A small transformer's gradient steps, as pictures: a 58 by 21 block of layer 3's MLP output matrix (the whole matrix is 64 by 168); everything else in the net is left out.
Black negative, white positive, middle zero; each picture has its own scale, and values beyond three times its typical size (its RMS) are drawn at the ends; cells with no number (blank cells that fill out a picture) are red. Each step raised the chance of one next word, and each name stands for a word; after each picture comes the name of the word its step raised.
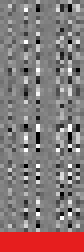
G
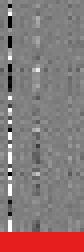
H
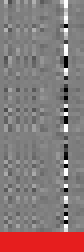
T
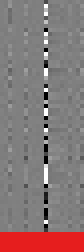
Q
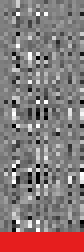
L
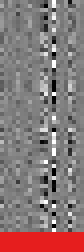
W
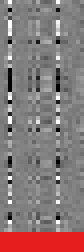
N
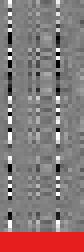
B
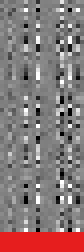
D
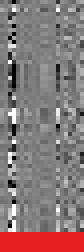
D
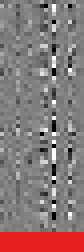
G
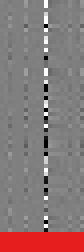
T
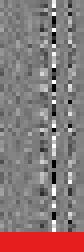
L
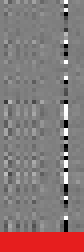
L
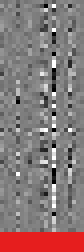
Q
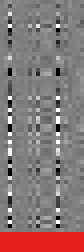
T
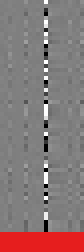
L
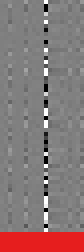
G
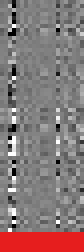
T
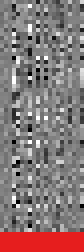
D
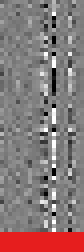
H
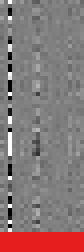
W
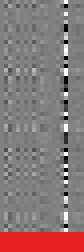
G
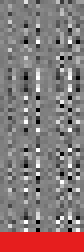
N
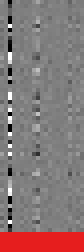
T
